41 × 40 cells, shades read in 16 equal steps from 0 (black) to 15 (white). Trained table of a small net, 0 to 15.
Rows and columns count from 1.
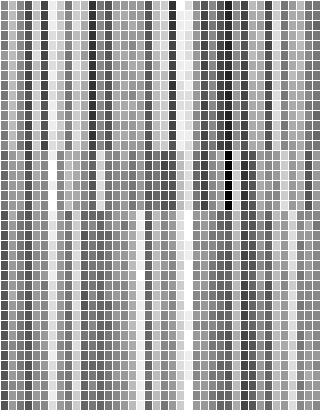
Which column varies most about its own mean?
21
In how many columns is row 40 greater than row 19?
20
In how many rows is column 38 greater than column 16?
17
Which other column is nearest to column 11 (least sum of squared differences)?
32
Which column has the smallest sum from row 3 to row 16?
29
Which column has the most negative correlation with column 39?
13
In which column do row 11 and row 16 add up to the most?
7
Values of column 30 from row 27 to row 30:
10 10 11 10
